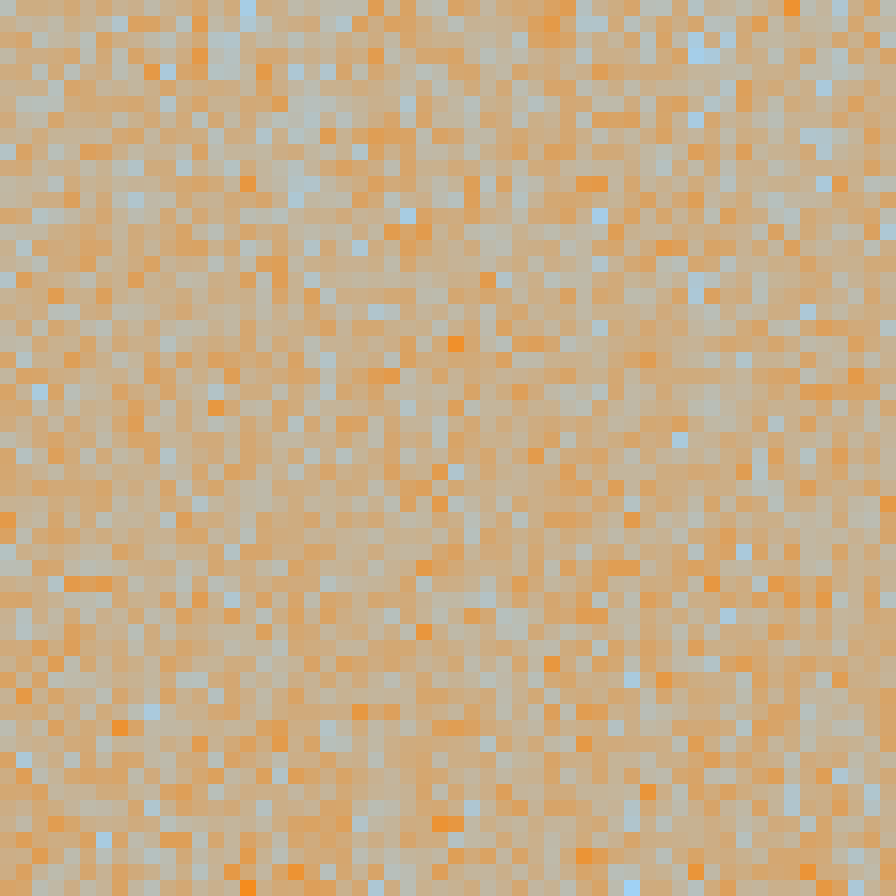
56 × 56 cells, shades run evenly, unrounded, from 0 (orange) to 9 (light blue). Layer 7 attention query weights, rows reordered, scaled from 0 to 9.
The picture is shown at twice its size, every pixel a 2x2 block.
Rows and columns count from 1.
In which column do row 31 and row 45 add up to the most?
10
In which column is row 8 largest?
44
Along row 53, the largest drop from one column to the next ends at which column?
8
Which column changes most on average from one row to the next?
38
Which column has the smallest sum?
35
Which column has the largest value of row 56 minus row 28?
40
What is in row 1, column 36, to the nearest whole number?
2
